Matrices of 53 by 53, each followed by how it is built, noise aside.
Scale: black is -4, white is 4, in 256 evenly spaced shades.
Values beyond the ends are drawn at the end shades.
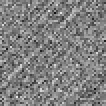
Hankel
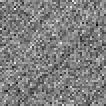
Hankel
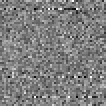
uneven rows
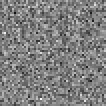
repeating rows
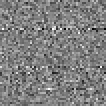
uneven rows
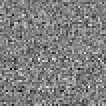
uneven rows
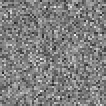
noise
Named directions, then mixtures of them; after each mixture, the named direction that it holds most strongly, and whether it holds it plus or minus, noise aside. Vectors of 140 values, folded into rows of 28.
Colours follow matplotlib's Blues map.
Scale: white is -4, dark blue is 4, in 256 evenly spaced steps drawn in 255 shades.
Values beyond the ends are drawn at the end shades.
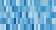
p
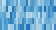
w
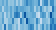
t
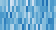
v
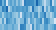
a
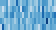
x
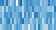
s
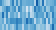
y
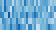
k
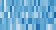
k, minus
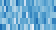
p, minus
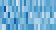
p, plus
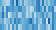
y, plus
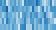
a, plus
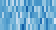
a, plus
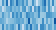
a, minus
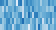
s, plus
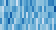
s, plus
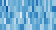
a, plus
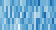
k, minus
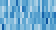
x, plus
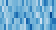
t, plus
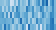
v, plus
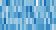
y, minus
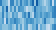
y, plus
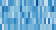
x, minus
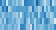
a, plus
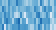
t, minus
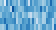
w, plus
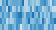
a, minus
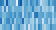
s, plus
